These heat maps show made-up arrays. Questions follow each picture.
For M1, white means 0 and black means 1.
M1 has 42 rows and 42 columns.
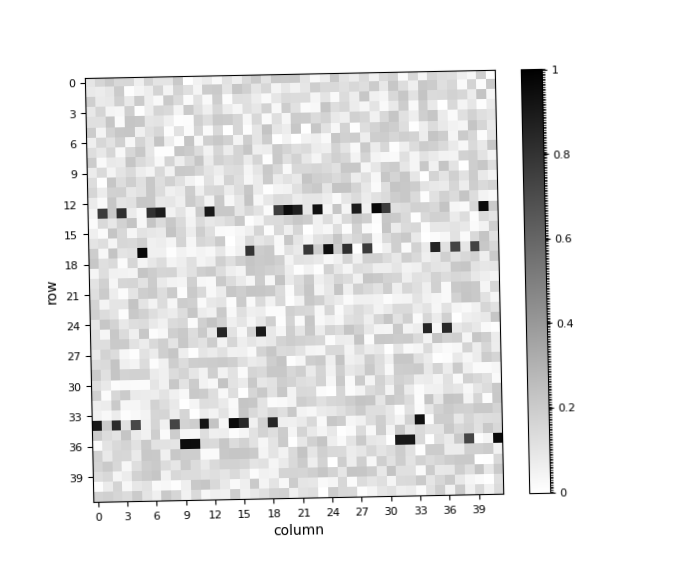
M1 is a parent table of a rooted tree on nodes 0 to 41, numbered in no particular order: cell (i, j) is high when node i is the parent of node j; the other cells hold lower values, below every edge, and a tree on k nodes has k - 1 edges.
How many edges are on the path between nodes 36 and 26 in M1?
3
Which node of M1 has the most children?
13
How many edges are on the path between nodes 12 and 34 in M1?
3
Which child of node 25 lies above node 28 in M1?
17
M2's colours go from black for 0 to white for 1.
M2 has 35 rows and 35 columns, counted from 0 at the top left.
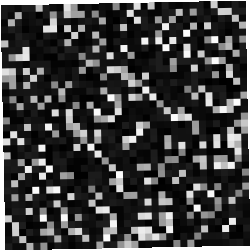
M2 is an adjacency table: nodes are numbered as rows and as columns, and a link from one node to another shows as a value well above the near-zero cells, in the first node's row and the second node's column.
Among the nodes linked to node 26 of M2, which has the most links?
node 30
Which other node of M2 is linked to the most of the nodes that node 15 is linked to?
node 1
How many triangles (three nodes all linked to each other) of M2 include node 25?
2
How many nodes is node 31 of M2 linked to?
7
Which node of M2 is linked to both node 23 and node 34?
node 3
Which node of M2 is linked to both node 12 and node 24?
node 8
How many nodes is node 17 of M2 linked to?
9
